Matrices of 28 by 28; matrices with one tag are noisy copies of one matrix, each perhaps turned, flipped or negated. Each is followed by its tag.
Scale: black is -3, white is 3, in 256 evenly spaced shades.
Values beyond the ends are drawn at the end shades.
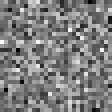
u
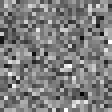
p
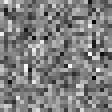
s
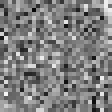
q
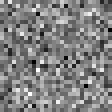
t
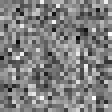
s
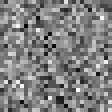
t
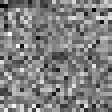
q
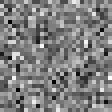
s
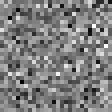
t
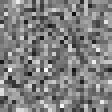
u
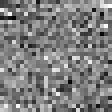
q
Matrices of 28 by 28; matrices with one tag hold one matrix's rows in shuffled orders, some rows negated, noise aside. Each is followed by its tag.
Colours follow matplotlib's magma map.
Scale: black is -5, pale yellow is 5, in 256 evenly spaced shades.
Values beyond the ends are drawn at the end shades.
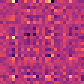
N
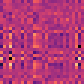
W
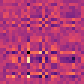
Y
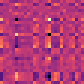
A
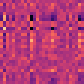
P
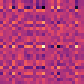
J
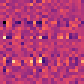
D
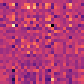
N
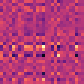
J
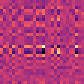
J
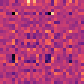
N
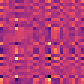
A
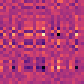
J
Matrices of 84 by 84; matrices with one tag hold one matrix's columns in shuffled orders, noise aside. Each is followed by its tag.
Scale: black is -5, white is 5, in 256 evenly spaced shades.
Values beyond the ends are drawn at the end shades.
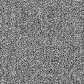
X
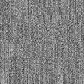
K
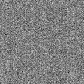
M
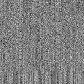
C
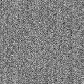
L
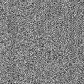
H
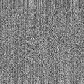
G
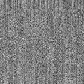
G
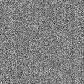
M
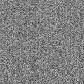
X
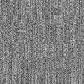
K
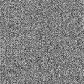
X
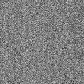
H
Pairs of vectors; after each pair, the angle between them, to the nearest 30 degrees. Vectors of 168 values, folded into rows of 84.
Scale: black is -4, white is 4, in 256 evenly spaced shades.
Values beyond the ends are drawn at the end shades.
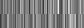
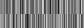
120 degrees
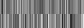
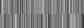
150 degrees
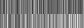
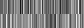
90 degrees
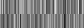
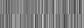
60 degrees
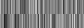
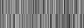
120 degrees
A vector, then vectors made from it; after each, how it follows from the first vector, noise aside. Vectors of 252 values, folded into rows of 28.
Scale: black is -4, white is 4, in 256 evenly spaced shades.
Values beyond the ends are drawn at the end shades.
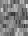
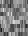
reversed, negated.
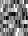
scaled up.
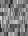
reversed, negated.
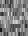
reversed, negated.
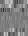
reversed, partly zeroed.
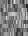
negated.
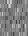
reversed, partly zeroed.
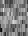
reversed, negated.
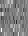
reversed, partly zeroed.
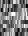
negated, scaled up.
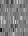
reversed, negated, partly zeroed.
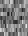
reversed.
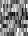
scaled up.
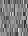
sign-scrambled.
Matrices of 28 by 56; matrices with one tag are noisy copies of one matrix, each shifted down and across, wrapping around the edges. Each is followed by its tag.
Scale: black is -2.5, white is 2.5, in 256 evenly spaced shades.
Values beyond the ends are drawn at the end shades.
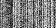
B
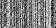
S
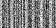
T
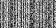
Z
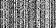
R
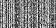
Z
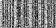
T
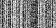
B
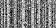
T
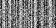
T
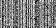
Z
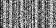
T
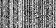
R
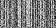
R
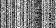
B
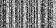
T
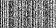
Z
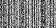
Z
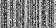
T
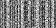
T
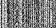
S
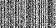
Z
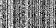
S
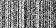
S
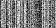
B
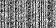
Z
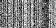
B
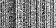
B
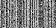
Z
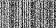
Z
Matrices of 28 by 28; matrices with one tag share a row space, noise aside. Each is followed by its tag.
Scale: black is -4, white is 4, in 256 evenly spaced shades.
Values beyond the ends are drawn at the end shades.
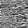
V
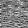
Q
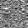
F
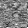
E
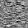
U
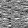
Q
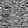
F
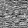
E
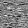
U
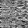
V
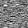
U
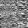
V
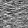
U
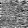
V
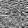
F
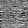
V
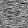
U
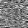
F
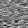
Q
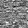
E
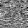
F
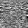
F
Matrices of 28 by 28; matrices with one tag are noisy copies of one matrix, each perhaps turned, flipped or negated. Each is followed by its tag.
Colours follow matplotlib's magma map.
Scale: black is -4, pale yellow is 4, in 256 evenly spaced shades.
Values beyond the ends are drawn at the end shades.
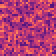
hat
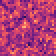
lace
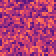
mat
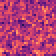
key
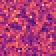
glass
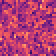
mat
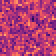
lace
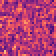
hat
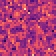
glass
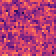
key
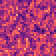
glass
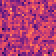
hat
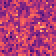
glass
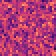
mat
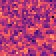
lace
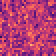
hat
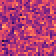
key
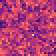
lace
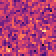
mat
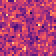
glass
